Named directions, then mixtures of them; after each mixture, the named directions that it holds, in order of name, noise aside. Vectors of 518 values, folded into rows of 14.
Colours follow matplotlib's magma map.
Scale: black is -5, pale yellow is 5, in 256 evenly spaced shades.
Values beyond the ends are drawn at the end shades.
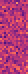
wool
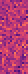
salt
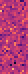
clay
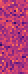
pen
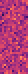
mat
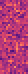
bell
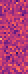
clay, wool.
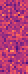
bell.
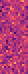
clay, mat.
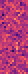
bell, mat.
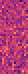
clay, salt.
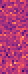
clay, pen, salt.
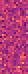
salt, wool.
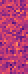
bell, clay, pen.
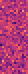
clay, pen, salt.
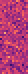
clay, pen, wool.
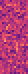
bell.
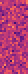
mat, pen.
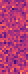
clay, wool.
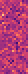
bell, mat.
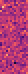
clay, pen, wool.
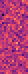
bell, mat.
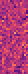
salt.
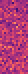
pen, wool.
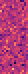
clay.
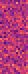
wool.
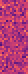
pen, wool.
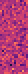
clay, mat.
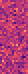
pen, salt.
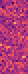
pen.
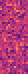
bell.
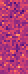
bell, salt.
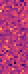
clay.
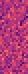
mat, salt.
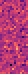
bell, clay.
